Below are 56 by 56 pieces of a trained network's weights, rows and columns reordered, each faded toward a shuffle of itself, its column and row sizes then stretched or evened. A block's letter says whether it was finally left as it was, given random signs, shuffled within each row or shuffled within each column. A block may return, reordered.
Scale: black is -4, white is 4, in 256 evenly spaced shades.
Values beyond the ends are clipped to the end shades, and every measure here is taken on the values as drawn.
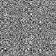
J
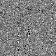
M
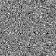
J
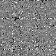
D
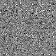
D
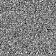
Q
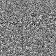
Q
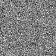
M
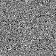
Q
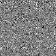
D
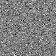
Q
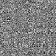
J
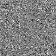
D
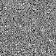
D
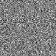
J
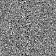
M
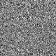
D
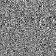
D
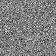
Q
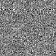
J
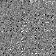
D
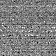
Q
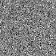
M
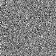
D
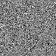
Q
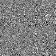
D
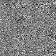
D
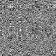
J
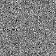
D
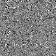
D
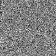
D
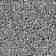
Q
